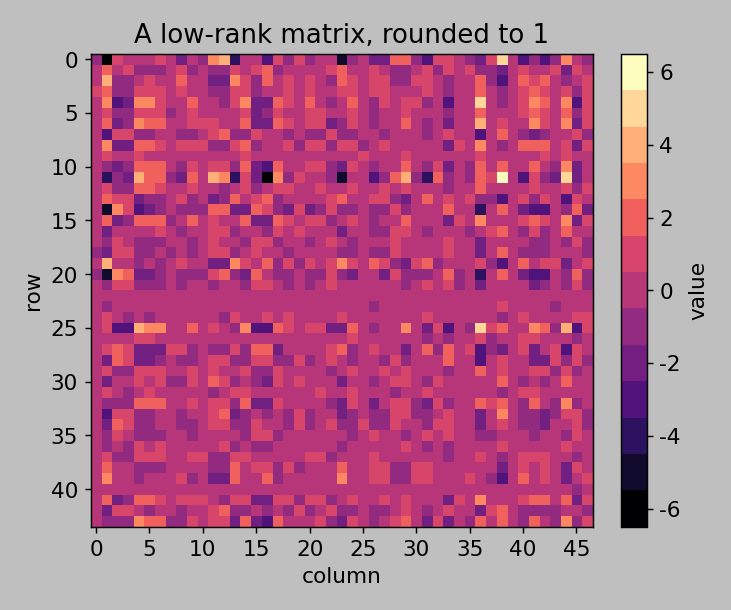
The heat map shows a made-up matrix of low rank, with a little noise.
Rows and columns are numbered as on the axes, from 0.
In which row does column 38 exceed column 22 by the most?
11
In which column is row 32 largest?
44
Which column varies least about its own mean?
39
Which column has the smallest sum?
16
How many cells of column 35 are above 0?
4
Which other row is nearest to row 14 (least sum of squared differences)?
20
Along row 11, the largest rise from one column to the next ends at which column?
17
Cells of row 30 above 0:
12
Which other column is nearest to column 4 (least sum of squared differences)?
5
